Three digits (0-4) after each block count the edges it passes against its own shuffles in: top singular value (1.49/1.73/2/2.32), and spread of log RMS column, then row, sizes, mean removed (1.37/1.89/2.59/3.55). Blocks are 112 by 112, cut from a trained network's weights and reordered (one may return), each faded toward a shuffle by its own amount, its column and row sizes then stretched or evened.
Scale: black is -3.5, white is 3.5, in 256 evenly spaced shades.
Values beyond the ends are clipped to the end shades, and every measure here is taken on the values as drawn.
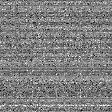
4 0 2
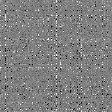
1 3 2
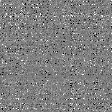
0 2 3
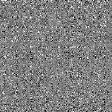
0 3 3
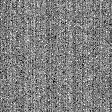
3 0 0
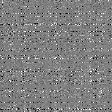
1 2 4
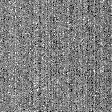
3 1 0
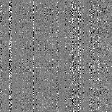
1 4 2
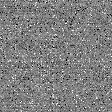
0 0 0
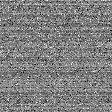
3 0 0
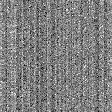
4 1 0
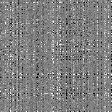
4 4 3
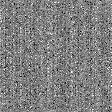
2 1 1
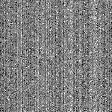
4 2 0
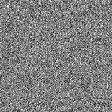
2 1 0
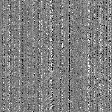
4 4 0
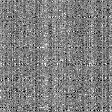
4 0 3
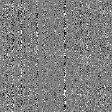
0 4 2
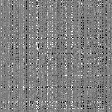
4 4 3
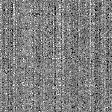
4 2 2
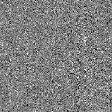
1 3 0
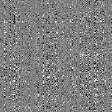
1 4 2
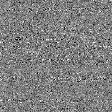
0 0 3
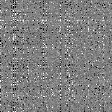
2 3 1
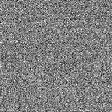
2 0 0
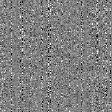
2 4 0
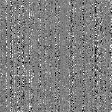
2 4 0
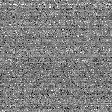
2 0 1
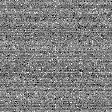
3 1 0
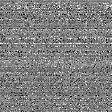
3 1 3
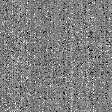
1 2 1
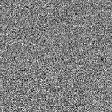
2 0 2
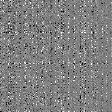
1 4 2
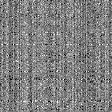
4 0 3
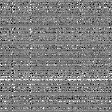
4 2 4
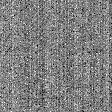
3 0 0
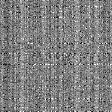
4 0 3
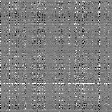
4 4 3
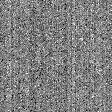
2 0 0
